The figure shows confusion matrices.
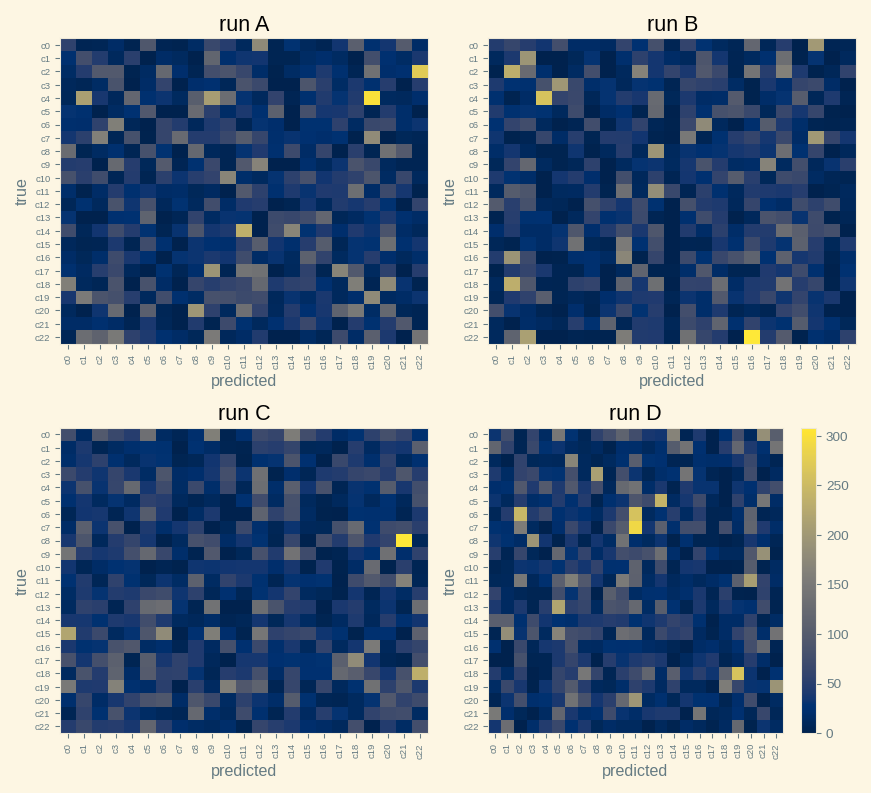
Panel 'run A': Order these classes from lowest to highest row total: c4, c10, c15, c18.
c15, c10, c18, c4
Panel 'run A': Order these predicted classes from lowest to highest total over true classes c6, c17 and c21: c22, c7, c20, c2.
c7, c22, c2, c20
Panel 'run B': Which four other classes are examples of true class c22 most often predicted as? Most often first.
c16, c2, c8, c12
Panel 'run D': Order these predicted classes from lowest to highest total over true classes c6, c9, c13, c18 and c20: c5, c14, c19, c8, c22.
c22, c8, c14, c19, c5
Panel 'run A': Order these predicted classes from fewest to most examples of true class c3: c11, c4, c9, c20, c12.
c4, c9, c20, c12, c11
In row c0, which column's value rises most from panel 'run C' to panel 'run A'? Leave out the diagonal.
c12
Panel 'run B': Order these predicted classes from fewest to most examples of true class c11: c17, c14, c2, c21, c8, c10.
c21, c14, c17, c2, c8, c10
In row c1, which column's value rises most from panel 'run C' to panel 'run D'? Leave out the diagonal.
c15
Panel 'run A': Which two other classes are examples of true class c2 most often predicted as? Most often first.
c22, c19
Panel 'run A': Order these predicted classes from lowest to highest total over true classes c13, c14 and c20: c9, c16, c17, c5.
c9, c17, c16, c5
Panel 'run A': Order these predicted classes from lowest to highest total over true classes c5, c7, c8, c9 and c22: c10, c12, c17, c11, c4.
c10, c17, c4, c11, c12
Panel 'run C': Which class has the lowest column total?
c7
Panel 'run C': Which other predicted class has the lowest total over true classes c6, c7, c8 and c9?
c10
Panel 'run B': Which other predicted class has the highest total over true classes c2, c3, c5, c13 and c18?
c1
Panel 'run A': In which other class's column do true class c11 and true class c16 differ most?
c18
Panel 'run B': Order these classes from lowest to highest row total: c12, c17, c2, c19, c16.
c17, c19, c12, c16, c2
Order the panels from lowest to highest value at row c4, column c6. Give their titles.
run B, run A, run C, run D
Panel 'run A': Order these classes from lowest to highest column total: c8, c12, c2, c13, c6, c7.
c7, c13, c6, c2, c8, c12
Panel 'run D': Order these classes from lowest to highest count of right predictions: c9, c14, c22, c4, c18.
c22, c9, c14, c4, c18
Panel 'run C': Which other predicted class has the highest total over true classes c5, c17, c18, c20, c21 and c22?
c3
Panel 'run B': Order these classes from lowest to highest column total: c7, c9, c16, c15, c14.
c7, c15, c9, c14, c16
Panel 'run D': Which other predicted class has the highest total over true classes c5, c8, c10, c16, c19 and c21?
c13
